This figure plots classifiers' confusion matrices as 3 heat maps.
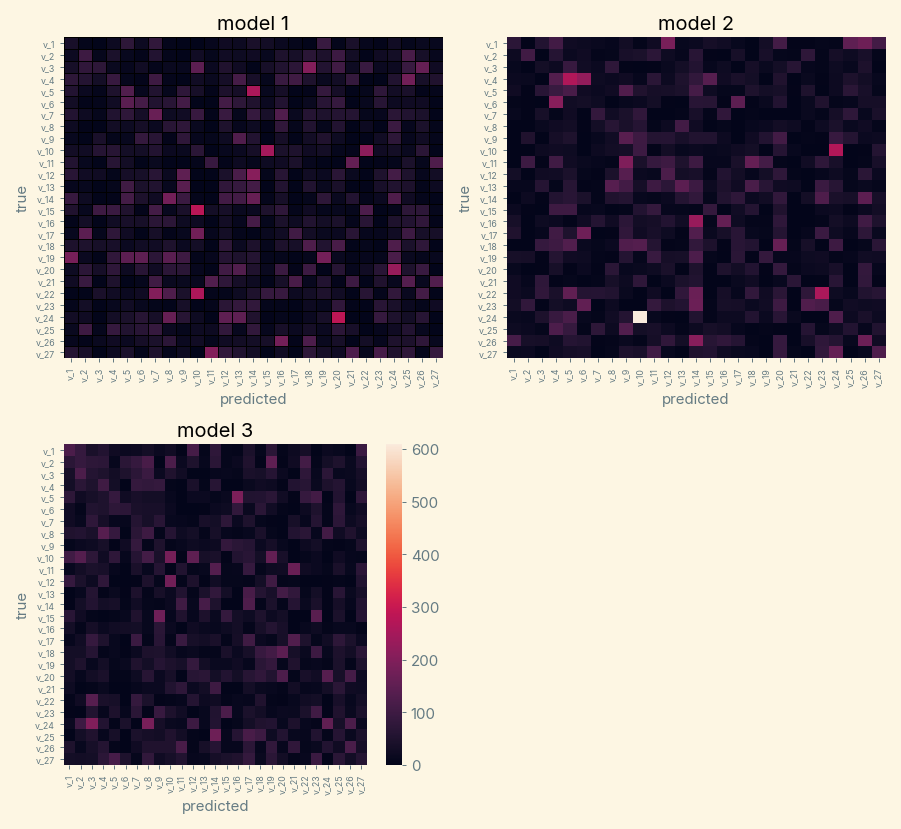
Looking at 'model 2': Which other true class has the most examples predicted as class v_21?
v_3
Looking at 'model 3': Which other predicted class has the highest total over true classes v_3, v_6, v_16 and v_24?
v_8
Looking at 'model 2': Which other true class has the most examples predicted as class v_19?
v_11
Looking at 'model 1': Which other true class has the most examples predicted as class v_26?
v_3
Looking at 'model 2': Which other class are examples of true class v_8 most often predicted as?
v_13
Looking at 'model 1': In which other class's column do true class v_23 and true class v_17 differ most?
v_10
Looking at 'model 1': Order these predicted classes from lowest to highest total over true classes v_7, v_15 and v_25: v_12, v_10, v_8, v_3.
v_8, v_3, v_12, v_10
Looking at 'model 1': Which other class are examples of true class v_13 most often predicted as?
v_9
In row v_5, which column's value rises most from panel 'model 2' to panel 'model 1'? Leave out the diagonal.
v_14
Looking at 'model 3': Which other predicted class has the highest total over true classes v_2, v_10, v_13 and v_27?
v_19
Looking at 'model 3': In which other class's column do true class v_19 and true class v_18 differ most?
v_20
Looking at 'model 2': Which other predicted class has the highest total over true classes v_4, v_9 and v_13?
v_5
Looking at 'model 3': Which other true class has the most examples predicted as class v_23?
v_15
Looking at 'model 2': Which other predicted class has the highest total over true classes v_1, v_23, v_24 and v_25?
v_10
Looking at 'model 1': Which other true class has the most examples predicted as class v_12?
v_24
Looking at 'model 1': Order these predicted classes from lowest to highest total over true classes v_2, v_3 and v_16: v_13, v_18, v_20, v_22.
v_13, v_22, v_20, v_18
